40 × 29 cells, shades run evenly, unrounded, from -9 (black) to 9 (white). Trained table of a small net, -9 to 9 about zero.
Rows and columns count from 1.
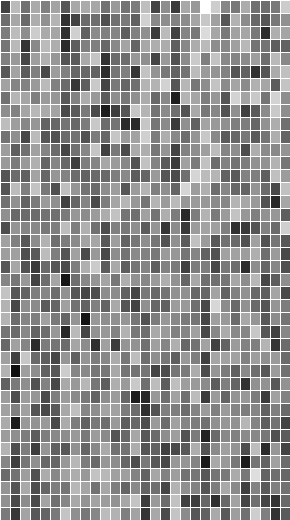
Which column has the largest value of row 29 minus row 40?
28
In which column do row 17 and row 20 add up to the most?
24
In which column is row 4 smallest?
7
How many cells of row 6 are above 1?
9
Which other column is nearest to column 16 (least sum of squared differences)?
13
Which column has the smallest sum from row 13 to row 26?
27
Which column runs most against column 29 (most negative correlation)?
1
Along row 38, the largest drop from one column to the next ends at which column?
4
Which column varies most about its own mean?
21
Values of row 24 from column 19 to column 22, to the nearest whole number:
2 -1 -4 6
